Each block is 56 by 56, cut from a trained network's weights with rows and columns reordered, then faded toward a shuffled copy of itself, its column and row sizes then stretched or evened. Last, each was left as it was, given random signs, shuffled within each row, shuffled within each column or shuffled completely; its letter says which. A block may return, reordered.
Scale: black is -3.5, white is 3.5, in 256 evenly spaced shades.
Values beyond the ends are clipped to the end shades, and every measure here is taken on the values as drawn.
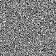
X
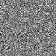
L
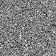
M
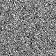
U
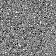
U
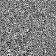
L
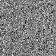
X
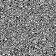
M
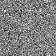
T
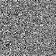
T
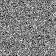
U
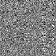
L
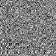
L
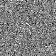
M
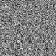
L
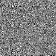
T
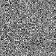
T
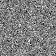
U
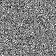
U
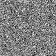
U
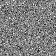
U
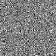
L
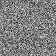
U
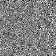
T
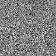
T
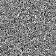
X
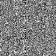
X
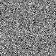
T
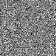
T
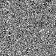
X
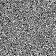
U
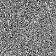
X
